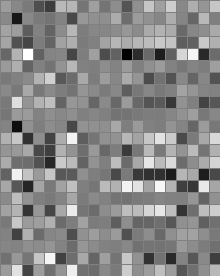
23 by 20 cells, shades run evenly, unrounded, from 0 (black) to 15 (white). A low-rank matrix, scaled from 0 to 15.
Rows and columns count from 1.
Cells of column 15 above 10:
7
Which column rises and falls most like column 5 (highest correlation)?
8
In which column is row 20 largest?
3
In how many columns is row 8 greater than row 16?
7
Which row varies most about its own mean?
5
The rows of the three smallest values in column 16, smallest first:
15, 22, 9
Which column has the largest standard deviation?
2
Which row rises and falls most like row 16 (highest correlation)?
4
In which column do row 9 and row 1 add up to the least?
19
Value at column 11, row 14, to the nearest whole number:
11
